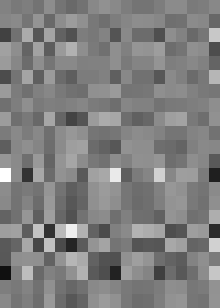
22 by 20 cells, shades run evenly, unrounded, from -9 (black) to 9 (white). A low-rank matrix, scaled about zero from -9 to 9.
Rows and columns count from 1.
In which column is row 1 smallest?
7
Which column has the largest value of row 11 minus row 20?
1
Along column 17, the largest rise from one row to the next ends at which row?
18
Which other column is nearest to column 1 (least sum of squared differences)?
11
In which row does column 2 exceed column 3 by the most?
13
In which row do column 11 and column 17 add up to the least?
20
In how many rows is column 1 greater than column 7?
11
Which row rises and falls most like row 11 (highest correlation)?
19
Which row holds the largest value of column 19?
17
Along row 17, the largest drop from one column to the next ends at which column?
5
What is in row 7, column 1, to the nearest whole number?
2
